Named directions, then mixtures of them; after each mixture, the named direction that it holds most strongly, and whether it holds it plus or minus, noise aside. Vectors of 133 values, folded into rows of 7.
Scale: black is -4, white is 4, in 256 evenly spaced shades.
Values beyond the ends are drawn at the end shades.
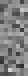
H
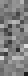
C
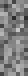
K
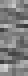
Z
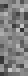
H, plus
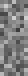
K, minus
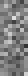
C, minus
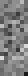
C, plus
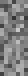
K, plus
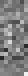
C, minus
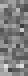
H, minus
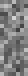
K, minus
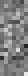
C, minus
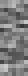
Z, plus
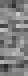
Z, minus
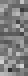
H, minus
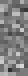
H, minus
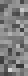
H, plus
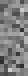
H, plus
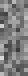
K, minus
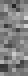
Z, minus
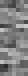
Z, minus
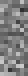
H, minus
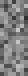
K, plus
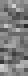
Z, plus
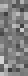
H, minus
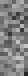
C, plus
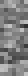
Z, plus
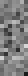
C, plus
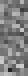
H, minus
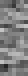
Z, minus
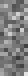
C, minus
